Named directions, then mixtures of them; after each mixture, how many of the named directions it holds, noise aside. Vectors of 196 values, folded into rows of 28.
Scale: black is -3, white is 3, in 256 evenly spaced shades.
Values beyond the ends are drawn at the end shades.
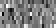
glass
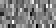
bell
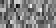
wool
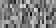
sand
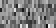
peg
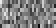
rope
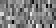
one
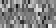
four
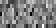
three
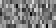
four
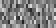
four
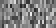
one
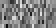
two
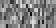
two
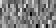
four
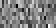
two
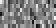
two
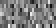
one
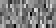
two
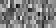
two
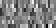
two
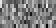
four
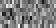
three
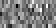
three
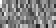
four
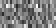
four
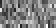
two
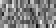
four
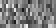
two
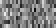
two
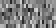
four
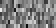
two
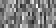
three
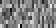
four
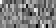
four
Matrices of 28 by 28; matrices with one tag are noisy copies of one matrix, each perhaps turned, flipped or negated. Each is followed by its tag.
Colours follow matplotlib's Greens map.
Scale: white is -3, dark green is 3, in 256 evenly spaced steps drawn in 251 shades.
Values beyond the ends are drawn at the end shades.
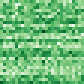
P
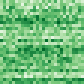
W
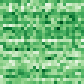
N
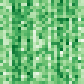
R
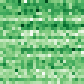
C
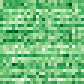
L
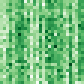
W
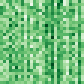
L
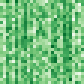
R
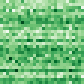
W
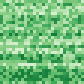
C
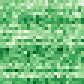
W
